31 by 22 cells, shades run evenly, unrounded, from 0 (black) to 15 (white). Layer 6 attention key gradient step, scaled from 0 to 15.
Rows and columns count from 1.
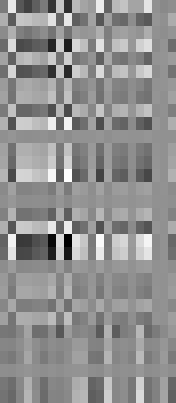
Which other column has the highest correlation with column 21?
14
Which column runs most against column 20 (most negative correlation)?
18
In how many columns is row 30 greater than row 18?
11
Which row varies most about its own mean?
19
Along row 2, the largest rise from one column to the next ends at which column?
9
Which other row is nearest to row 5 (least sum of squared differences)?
13
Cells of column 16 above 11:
5
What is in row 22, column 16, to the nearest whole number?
8
